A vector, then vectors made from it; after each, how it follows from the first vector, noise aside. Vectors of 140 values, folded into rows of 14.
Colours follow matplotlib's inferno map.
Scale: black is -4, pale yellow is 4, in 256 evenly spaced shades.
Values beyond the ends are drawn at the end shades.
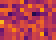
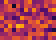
reversed, negated.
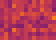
reversed, shrunk.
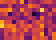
copied.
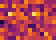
negated.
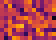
reversed, negated.
